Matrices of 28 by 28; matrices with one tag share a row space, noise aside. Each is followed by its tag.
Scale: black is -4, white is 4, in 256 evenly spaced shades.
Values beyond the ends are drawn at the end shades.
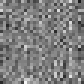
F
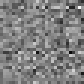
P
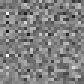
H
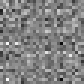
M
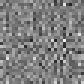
F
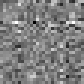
P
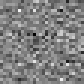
P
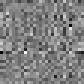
F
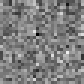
P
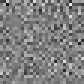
F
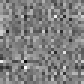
F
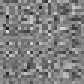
H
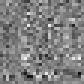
H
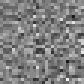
P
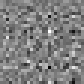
H
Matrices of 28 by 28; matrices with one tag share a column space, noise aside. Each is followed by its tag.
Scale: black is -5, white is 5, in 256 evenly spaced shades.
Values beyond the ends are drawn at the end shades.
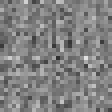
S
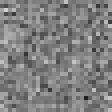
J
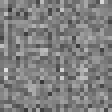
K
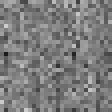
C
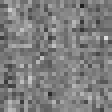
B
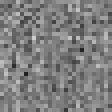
J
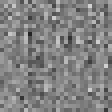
J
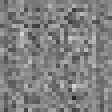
J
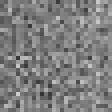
S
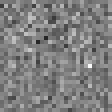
J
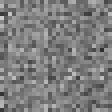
K
